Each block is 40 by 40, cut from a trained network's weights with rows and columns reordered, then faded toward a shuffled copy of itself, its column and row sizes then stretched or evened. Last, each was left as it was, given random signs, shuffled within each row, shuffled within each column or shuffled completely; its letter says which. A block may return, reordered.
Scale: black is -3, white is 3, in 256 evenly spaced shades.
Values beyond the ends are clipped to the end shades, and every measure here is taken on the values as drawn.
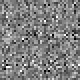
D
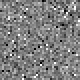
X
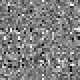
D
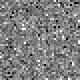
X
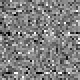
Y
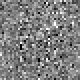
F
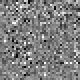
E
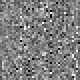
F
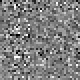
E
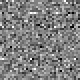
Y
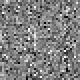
F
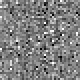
F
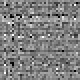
D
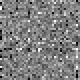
E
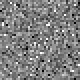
X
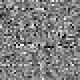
Y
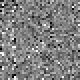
F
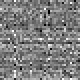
D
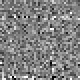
E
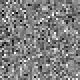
F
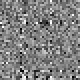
E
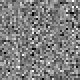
F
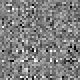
D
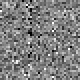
F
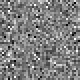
F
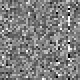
F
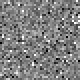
X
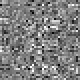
D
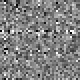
E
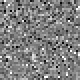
X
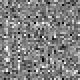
E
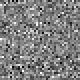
Y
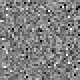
X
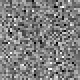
E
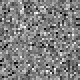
X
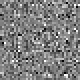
D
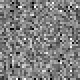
D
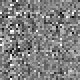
E
